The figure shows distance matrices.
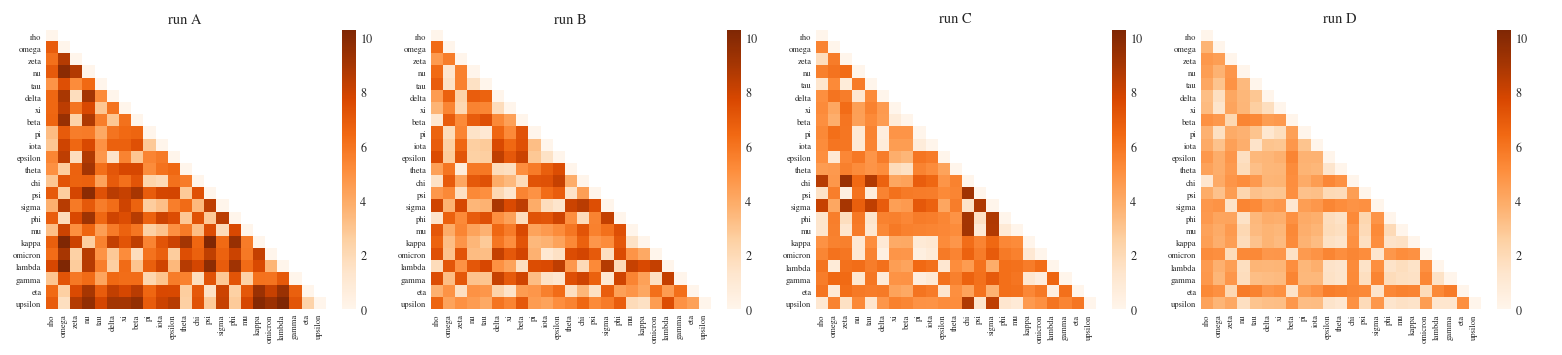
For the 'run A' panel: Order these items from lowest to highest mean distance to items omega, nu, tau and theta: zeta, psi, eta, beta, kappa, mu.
eta, psi, mu, kappa, zeta, beta
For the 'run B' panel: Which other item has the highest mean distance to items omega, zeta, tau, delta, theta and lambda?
sigma
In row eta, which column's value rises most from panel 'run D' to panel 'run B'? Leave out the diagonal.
sigma
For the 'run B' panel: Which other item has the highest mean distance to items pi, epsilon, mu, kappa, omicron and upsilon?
lambda
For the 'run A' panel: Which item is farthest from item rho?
lambda
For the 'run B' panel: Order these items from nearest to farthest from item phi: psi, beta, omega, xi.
beta, xi, psi, omega
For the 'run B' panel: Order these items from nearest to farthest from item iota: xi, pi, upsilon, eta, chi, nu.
nu, pi, upsilon, eta, xi, chi
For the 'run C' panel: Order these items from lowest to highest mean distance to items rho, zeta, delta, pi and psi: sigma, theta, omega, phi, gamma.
phi, gamma, theta, omega, sigma
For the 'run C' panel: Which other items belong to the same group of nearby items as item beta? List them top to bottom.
xi, theta
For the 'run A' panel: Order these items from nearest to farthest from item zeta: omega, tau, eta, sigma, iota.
tau, sigma, iota, eta, omega
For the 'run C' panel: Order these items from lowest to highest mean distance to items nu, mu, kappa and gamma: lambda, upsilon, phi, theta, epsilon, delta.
delta, upsilon, phi, theta, epsilon, lambda
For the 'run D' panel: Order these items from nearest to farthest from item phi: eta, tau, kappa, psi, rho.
kappa, psi, tau, rho, eta
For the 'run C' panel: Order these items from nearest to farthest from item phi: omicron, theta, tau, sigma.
tau, theta, omicron, sigma
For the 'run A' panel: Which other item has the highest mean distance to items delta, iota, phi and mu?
nu
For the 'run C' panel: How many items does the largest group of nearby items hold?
7
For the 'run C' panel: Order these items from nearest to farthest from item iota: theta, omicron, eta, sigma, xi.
omicron, xi, theta, eta, sigma
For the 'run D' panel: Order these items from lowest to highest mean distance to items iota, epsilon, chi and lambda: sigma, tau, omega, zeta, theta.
theta, tau, omega, zeta, sigma
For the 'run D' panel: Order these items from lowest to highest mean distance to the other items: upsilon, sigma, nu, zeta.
upsilon, nu, zeta, sigma
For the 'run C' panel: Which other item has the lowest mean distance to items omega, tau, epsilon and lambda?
eta
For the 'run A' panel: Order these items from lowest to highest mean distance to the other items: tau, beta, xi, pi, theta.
pi, tau, theta, beta, xi
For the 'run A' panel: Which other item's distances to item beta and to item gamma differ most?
chi
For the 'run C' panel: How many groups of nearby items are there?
5
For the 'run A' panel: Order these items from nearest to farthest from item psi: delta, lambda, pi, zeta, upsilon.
upsilon, pi, zeta, delta, lambda
